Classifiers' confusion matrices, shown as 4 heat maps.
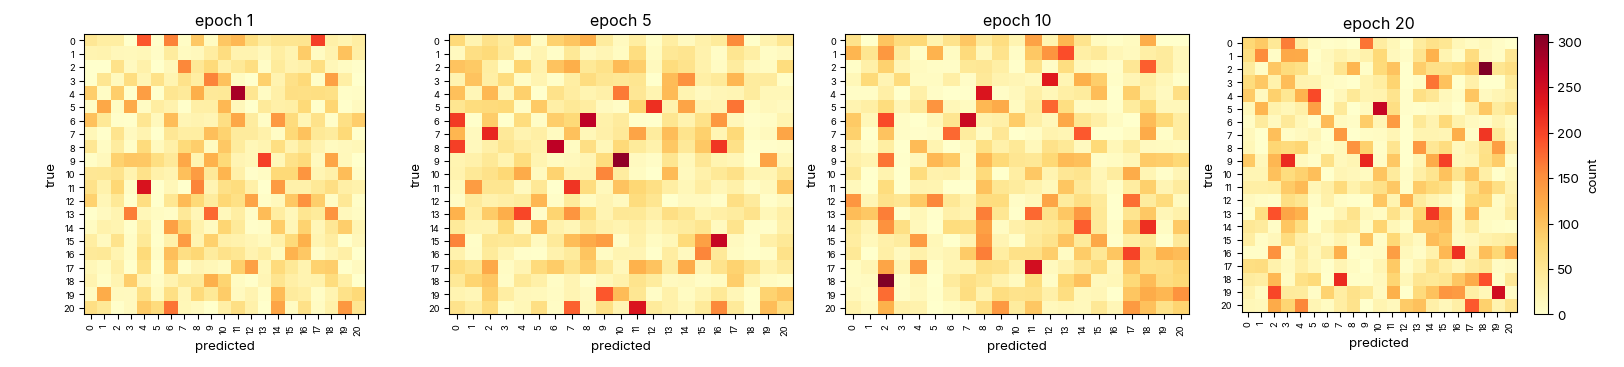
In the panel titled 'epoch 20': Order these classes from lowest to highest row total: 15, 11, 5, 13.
15, 5, 11, 13
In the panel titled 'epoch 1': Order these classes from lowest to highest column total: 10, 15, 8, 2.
2, 15, 8, 10
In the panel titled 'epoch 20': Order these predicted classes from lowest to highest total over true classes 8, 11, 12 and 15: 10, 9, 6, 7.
6, 7, 10, 9
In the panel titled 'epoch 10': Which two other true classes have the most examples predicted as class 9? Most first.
20, 5
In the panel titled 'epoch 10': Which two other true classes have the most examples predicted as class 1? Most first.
13, 3
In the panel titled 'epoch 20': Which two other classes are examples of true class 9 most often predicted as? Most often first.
3, 15
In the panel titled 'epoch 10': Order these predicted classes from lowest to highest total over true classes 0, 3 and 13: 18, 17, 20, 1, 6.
20, 17, 6, 1, 18
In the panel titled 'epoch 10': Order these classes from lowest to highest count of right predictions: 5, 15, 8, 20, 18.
8, 20, 18, 15, 5
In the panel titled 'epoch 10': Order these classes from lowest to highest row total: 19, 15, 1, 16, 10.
10, 15, 19, 1, 16
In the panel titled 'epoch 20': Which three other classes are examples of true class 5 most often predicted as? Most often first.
10, 1, 18
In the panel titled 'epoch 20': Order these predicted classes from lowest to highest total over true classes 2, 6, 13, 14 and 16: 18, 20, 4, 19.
19, 20, 4, 18
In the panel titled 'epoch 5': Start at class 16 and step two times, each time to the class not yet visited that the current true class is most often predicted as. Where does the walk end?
0
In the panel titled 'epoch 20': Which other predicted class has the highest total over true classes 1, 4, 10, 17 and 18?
5
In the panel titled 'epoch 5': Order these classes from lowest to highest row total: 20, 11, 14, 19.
14, 19, 11, 20
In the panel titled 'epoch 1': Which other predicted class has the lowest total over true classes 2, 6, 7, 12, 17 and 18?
5
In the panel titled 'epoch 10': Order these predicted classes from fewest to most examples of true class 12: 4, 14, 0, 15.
15, 14, 4, 0
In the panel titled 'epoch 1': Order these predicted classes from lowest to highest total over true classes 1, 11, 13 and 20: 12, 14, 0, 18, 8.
12, 0, 8, 18, 14
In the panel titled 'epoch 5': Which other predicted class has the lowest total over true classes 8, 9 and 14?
18
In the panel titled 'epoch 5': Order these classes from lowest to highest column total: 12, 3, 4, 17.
12, 3, 4, 17
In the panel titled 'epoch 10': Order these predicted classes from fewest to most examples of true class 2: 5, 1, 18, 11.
5, 1, 11, 18
